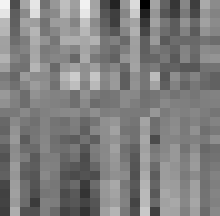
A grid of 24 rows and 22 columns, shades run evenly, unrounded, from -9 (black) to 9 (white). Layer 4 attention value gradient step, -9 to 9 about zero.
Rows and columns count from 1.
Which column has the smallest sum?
3
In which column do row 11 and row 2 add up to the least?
15
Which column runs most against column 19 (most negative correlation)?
5
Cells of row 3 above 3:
2
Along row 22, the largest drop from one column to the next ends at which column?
16
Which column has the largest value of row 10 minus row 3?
12
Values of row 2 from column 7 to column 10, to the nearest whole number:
4 2 7 3
